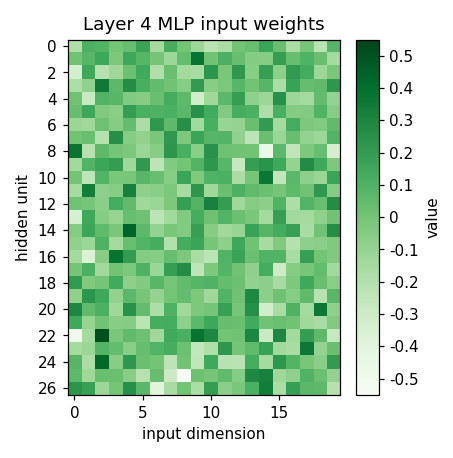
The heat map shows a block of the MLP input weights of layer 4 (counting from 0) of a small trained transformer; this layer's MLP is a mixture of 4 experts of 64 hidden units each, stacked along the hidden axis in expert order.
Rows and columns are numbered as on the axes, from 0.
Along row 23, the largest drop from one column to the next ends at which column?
18
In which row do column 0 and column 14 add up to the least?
22
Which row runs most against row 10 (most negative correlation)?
5
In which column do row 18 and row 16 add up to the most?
3
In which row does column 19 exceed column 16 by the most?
12
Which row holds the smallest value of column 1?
16
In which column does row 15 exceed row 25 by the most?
8
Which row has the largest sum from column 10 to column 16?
2
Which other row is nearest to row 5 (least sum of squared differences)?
1
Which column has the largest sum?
4
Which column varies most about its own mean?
14
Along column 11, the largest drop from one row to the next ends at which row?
24
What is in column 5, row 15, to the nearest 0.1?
0.1
